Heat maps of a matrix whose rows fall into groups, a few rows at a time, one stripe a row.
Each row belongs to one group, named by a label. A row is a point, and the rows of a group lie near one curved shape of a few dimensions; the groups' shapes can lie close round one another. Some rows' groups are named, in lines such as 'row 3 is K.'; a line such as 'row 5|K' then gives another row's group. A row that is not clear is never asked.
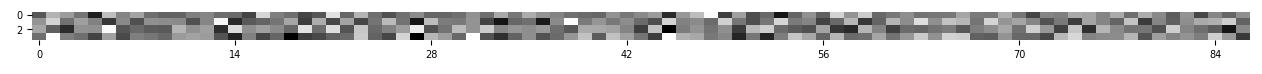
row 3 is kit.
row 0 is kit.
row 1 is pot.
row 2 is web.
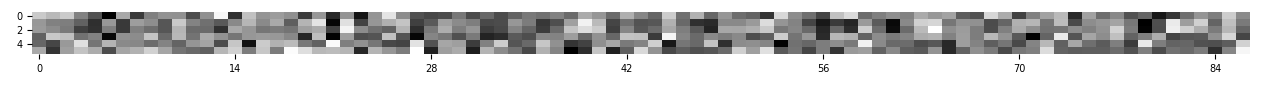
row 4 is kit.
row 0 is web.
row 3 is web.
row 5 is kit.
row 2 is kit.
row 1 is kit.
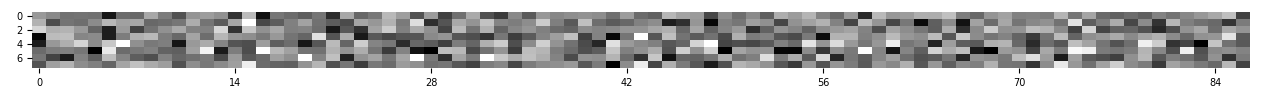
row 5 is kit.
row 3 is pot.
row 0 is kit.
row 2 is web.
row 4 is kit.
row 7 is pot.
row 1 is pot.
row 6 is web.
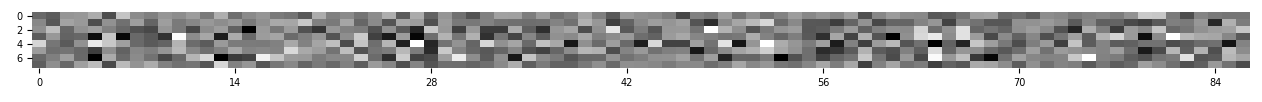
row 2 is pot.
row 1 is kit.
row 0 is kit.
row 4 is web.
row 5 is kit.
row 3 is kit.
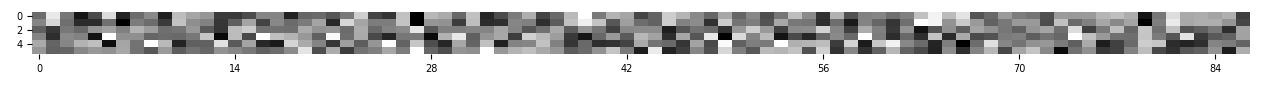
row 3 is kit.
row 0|kit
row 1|kit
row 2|pot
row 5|web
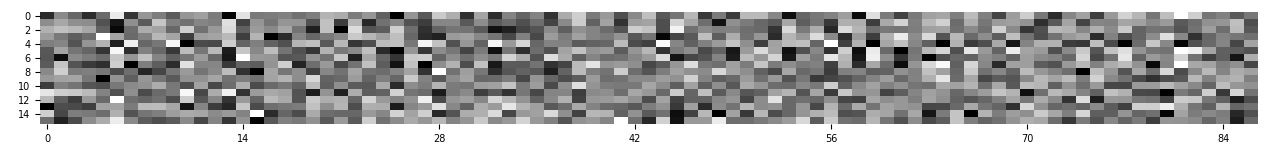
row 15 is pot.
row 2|web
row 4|web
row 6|pot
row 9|kit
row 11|web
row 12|web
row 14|pot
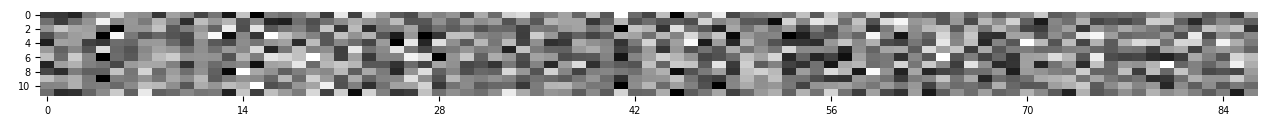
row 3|kit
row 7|pot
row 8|pot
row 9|kit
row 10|pot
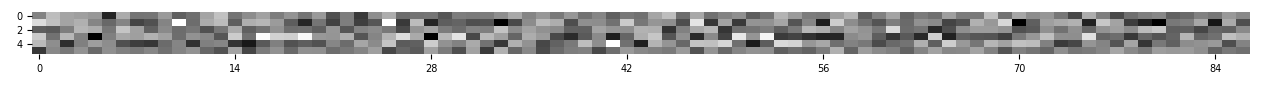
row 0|web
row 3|kit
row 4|pot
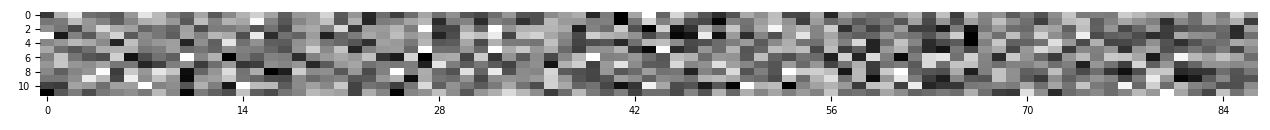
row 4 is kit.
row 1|pot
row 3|pot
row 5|web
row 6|kit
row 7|pot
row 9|kit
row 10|pot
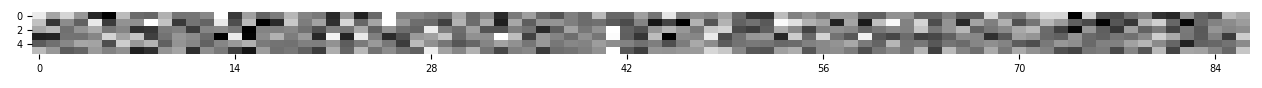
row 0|web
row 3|pot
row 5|pot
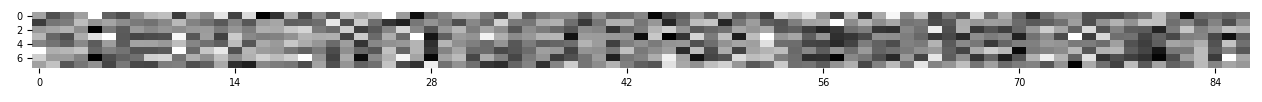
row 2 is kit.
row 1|kit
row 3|web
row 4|kit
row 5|web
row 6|kit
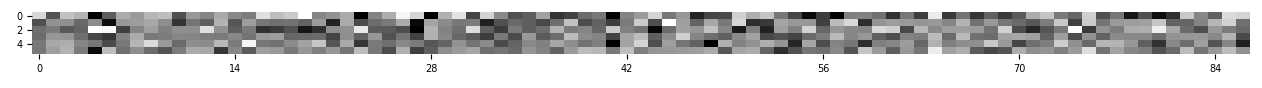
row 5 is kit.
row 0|kit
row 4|pot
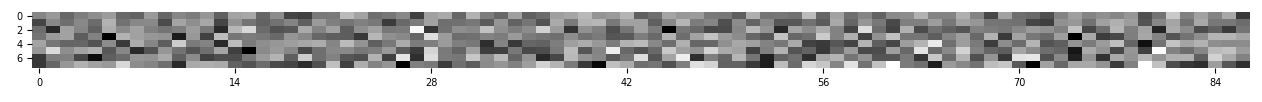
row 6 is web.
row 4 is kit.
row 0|kit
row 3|web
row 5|pot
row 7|kit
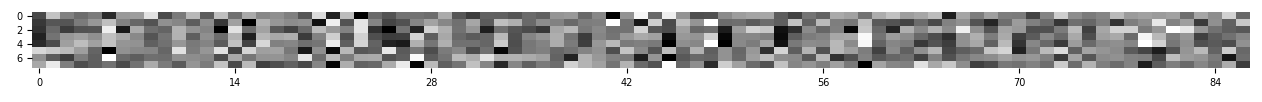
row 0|pot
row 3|kit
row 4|kit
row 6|web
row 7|kit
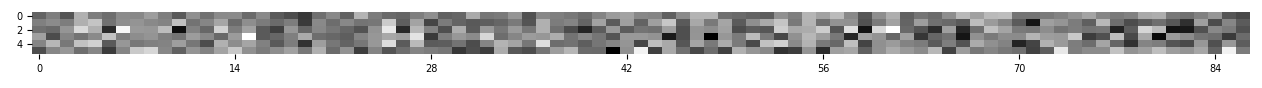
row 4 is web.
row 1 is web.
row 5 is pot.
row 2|kit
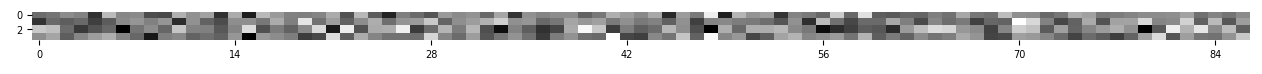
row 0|kit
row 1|web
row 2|kit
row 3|pot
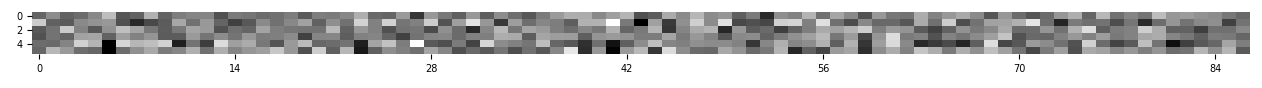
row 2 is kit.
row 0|kit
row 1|pot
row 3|kit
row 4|kit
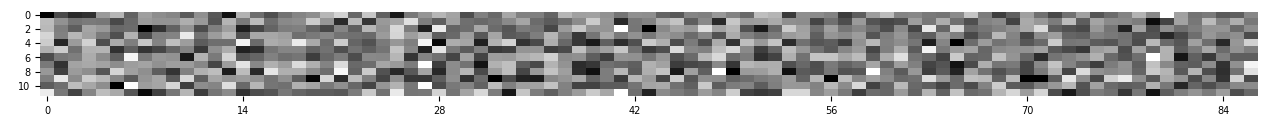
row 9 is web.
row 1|kit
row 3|web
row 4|kit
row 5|pot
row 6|kit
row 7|kit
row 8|kit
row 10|kit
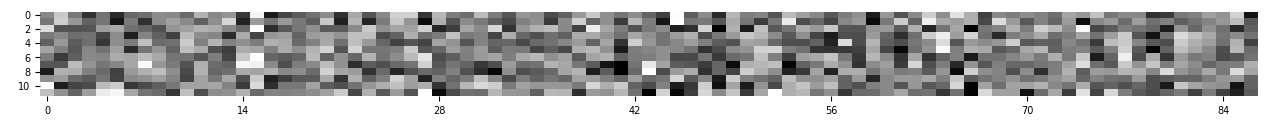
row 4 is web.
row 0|kit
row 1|pot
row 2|pot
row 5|kit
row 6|pot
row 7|pot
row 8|pot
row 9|kit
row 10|pot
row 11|web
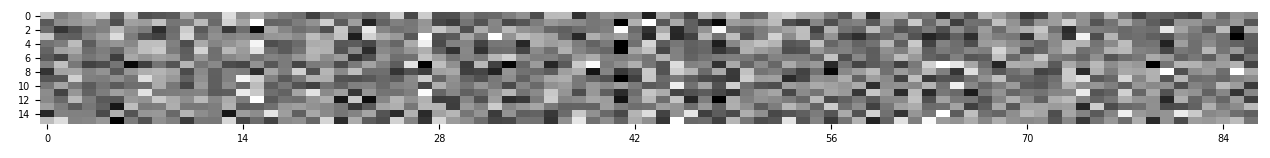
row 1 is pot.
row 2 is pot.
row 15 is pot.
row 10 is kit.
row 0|web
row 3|web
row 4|pot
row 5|pot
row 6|web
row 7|kit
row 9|pot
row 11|pot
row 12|pot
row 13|web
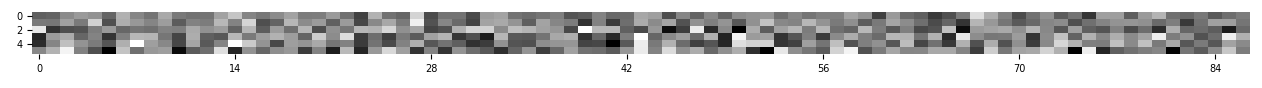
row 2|pot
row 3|pot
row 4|pot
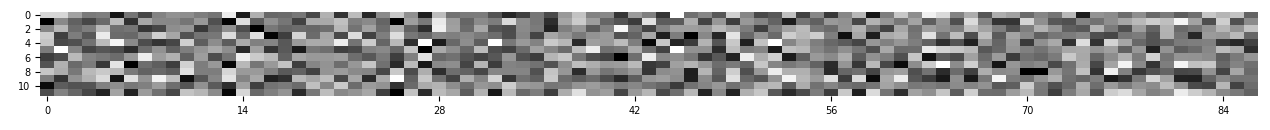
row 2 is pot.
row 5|kit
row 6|pot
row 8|web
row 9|kit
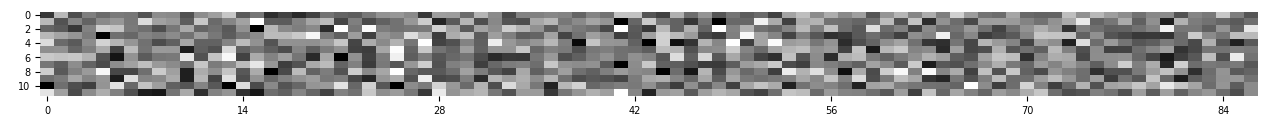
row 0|kit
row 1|pot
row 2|pot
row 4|web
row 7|pot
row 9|kit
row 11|pot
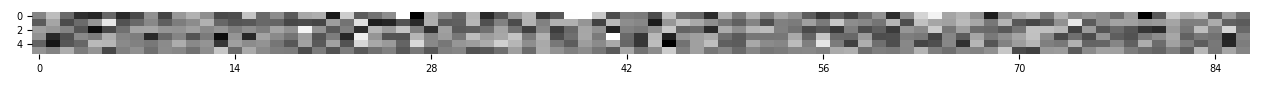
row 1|kit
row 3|pot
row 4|pot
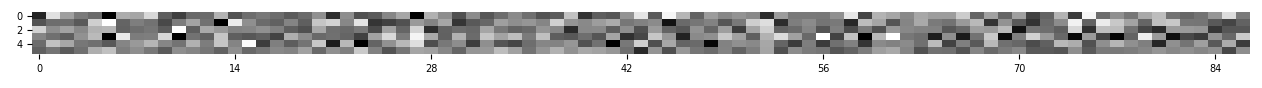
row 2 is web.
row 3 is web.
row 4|pot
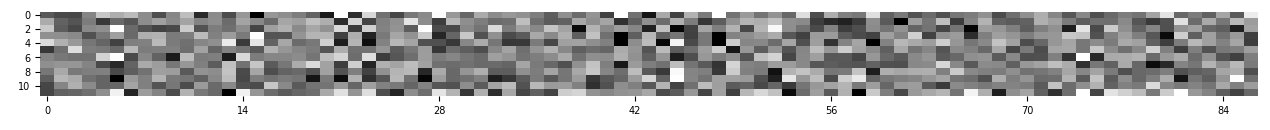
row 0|pot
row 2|web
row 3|pot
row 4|pot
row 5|kit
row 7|kit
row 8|kit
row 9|web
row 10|kit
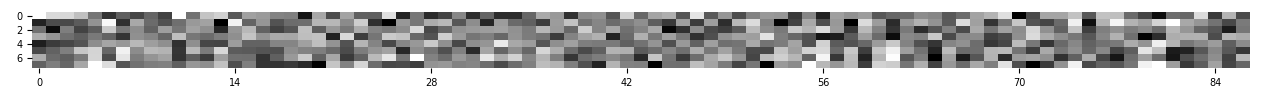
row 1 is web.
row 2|pot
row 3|kit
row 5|kit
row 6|web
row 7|kit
